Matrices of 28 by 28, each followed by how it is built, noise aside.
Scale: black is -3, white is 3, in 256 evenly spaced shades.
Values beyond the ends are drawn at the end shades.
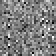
uneven columns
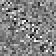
banded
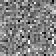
uneven columns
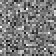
repeating rows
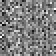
repeating rows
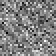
Toeplitz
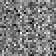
repeating rows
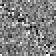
banded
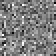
uneven columns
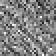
Toeplitz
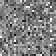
uneven columns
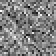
Toeplitz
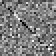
diagonal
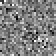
banded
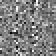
uneven columns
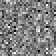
uneven columns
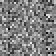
repeating rows
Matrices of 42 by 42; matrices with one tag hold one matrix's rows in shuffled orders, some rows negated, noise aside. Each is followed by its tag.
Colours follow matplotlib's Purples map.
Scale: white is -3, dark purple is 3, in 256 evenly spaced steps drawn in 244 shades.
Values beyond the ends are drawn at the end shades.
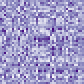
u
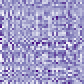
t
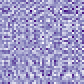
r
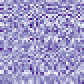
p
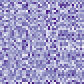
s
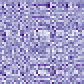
u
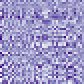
t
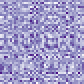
p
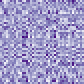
s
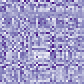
u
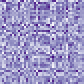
u
